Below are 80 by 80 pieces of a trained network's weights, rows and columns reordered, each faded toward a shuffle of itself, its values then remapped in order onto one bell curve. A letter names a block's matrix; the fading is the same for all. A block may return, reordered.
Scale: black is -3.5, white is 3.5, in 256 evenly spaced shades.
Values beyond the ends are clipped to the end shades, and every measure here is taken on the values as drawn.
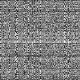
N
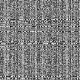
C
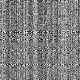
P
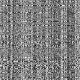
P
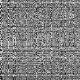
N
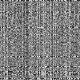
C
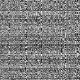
N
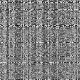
C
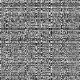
N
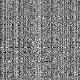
P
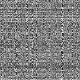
N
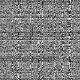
N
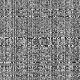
C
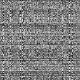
N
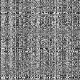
P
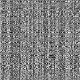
C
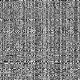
C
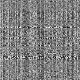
P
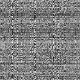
N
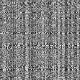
P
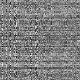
N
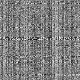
P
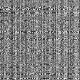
C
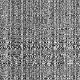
C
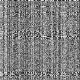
P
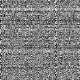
N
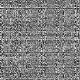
N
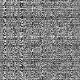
N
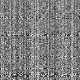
C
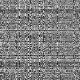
N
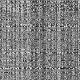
C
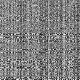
C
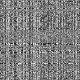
P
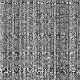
P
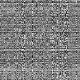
N
